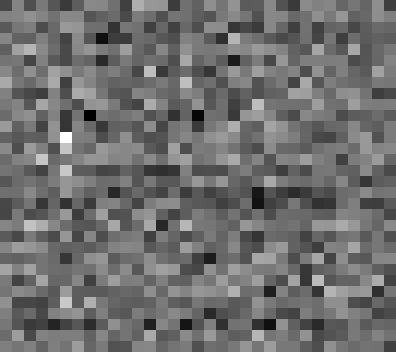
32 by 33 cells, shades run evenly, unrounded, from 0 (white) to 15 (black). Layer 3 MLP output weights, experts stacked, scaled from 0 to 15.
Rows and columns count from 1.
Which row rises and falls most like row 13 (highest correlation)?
16
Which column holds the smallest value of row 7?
13
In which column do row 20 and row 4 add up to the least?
20
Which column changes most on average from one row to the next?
6
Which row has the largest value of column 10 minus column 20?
4
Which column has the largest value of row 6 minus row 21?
3
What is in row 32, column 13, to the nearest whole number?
7
